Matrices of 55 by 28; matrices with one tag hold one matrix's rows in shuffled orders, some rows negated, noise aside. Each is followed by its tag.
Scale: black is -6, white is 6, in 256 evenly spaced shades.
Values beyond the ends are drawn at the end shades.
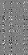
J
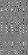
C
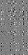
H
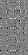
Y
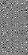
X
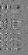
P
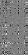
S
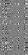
S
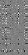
S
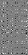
X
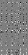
C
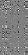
S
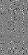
H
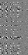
P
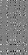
Y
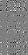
Y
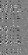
P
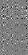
X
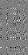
Y
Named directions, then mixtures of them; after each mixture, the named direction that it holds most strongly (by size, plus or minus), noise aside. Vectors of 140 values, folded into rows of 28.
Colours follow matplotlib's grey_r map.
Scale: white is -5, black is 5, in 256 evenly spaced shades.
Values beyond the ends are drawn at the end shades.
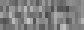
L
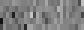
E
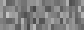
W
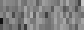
E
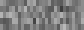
L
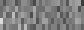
E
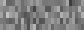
W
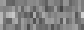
W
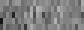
E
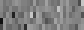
E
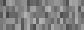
W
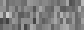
W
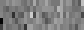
E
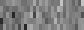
E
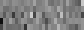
E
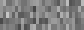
W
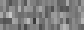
L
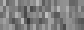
L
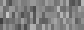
W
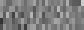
E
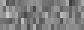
W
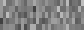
W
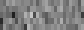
E
